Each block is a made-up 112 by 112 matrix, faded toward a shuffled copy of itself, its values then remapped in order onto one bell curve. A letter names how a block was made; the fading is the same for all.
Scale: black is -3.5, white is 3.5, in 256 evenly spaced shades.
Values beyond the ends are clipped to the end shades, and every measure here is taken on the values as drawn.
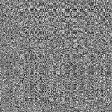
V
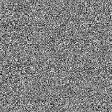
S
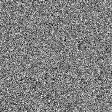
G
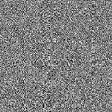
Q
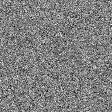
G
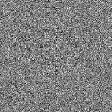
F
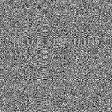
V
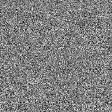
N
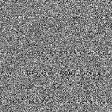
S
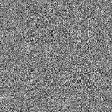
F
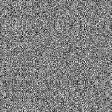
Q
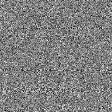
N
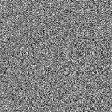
F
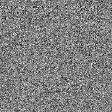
N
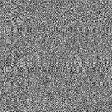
V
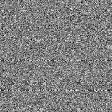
S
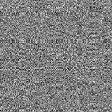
V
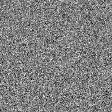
G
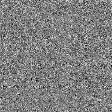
N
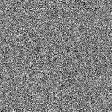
S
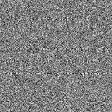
S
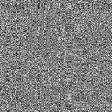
Q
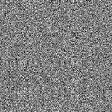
F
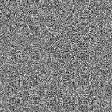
F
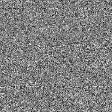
N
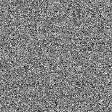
N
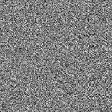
F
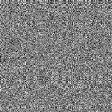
V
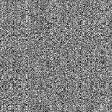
Q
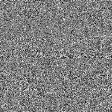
N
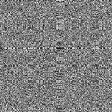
V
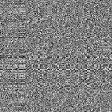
V
